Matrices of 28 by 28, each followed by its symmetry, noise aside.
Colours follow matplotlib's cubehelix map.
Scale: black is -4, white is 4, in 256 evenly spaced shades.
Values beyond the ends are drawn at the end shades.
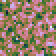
symmetric across the other diagonal.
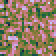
antisymmetric.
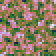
no symmetry.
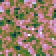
no symmetry.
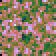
mirrored top to bottom.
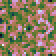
mirrored top to bottom.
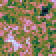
symmetric across the other diagonal.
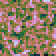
antisymmetric.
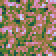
antisymmetric.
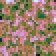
symmetric across the other diagonal.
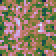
mirrored top to bottom.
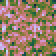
mirrored top to bottom.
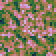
symmetric across the other diagonal.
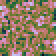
antisymmetric.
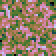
symmetric across the other diagonal.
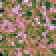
no symmetry.
